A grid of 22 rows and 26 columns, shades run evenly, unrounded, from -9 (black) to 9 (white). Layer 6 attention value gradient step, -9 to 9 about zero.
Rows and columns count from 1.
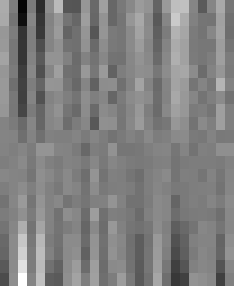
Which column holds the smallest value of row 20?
20
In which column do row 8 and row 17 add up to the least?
3
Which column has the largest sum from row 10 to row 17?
5
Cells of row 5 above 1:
7
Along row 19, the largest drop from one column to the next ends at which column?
4
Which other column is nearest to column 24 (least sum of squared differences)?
2
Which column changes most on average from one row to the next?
13
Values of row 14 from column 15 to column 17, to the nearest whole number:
-1 -1 0
